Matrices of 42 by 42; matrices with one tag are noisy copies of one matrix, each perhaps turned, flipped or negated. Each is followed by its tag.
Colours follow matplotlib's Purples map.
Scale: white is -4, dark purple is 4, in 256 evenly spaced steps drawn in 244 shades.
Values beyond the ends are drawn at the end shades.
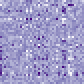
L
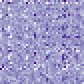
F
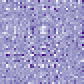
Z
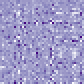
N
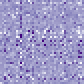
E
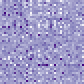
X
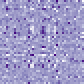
Z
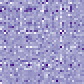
N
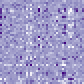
L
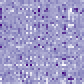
L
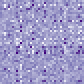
E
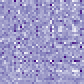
N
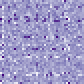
F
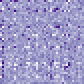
F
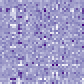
L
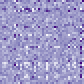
F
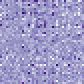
X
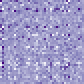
F
